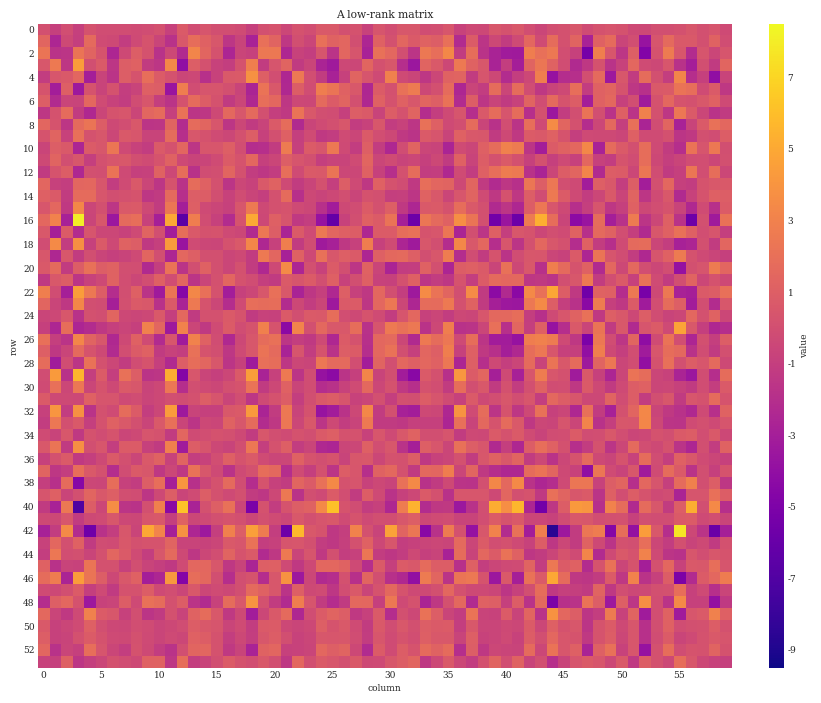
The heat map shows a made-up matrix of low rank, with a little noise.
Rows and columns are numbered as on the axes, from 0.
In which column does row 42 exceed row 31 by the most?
55
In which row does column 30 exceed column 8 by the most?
42
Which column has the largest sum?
3
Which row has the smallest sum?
16
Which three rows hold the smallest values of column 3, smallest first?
40, 38, 5
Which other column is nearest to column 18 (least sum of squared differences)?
36
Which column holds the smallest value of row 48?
44
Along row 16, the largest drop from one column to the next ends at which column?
12
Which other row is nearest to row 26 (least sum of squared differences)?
2
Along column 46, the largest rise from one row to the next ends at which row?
17
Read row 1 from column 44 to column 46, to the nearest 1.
2 0 1
